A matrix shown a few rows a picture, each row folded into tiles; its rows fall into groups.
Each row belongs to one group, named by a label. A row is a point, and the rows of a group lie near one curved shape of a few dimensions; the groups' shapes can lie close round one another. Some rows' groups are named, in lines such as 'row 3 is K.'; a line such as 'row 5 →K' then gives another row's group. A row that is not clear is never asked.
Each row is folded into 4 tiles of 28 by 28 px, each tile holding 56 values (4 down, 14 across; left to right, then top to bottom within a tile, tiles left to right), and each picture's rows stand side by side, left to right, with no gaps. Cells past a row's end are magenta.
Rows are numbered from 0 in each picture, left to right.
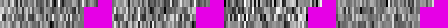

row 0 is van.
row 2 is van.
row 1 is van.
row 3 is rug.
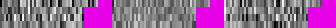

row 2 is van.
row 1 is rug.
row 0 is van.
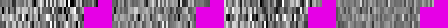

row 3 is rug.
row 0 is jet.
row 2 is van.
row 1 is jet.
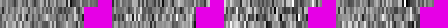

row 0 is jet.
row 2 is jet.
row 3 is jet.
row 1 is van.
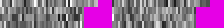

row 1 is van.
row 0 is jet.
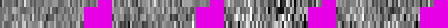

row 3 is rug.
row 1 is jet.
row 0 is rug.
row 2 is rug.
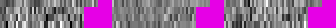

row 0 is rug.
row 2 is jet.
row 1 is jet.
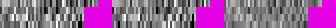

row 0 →rug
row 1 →rug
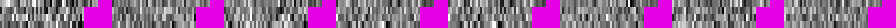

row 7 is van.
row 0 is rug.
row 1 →van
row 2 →rug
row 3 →van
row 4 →van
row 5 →jet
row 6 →jet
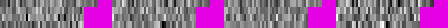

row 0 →jet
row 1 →van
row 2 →van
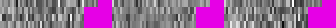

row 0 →van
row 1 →jet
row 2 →jet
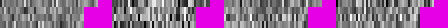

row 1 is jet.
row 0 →rug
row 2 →van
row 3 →van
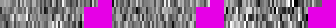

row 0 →rug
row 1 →rug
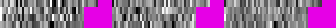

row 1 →rug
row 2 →van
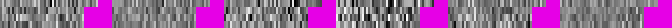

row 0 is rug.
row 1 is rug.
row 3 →van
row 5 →jet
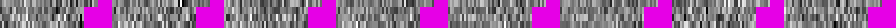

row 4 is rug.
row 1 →jet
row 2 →van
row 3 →jet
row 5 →rug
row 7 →van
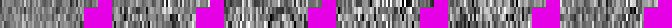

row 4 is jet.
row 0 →rug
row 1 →rug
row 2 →rug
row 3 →jet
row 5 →jet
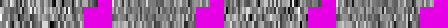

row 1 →jet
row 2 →jet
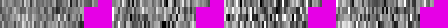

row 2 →van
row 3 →jet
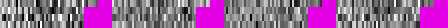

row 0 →van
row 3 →van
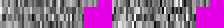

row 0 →van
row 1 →jet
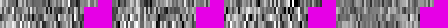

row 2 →jet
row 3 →van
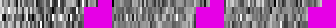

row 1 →van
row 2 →rug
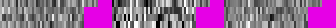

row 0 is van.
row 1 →rug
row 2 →rug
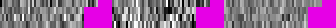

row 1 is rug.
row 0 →van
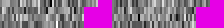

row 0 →rug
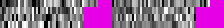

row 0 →rug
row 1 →van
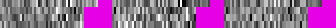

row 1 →jet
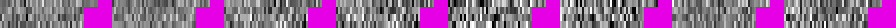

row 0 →jet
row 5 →van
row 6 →jet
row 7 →van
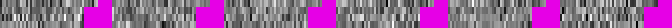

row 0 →van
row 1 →van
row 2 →jet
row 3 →rug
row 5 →jet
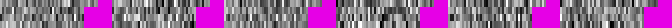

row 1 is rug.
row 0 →jet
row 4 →van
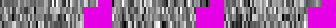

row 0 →rug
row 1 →van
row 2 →jet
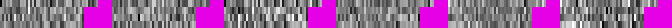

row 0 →van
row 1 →jet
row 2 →van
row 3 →van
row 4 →jet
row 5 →jet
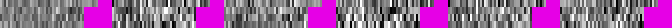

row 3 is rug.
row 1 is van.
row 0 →jet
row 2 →jet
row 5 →rug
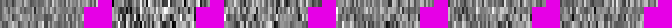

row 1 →van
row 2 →van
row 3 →van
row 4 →van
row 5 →rug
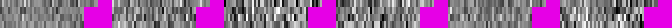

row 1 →jet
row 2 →van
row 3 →rug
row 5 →rug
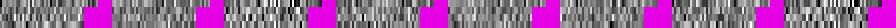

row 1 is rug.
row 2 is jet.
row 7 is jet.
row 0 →van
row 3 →jet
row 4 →rug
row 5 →van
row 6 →rug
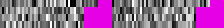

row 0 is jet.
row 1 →van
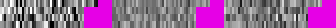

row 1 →rug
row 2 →van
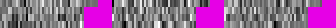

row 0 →jet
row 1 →van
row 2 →van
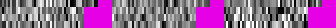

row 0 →jet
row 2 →rug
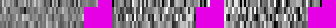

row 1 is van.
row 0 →rug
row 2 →van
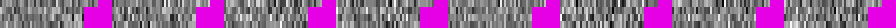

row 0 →van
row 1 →rug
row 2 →rug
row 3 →van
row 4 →rug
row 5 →van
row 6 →rug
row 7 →jet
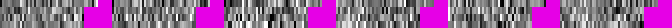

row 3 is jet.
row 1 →van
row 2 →rug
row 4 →van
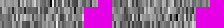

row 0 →rug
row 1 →jet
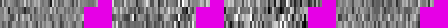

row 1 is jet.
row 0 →rug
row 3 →van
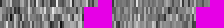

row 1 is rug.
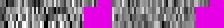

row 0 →rug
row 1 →van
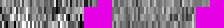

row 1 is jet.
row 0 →rug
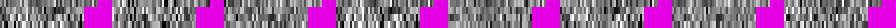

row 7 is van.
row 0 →rug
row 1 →van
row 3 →rug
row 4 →van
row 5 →rug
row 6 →rug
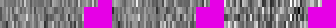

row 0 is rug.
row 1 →rug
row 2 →jet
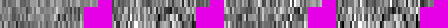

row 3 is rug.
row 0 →jet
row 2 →jet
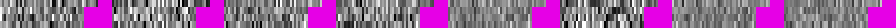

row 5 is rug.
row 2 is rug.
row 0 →van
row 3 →jet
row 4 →jet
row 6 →jet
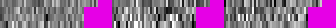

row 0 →rug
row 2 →van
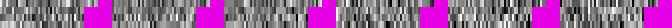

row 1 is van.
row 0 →jet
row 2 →van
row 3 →van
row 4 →rug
